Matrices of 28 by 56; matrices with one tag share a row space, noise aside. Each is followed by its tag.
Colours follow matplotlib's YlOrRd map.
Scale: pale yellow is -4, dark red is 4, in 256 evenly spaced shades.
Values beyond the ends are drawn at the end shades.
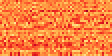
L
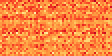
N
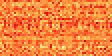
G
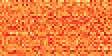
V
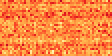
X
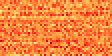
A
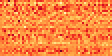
X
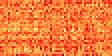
A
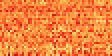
G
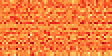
V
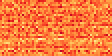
X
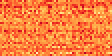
G
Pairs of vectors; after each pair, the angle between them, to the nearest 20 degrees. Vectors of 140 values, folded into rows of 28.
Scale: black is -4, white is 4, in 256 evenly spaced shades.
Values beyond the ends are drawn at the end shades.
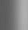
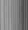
160 degrees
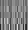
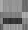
80 degrees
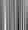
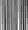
140 degrees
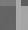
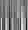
80 degrees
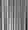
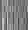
40 degrees
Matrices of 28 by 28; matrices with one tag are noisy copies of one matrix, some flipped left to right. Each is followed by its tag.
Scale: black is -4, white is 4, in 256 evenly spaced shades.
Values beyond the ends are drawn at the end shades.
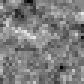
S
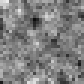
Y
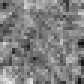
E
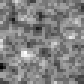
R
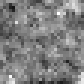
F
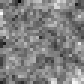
E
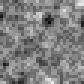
Y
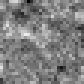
S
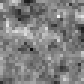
S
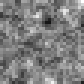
Y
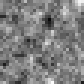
Y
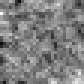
E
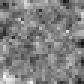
E
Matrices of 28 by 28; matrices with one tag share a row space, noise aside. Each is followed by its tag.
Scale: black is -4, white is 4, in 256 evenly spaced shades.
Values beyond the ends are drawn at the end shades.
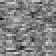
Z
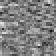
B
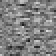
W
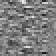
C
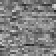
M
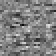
W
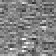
C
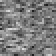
Z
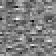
Z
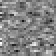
B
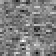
W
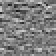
Z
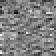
B
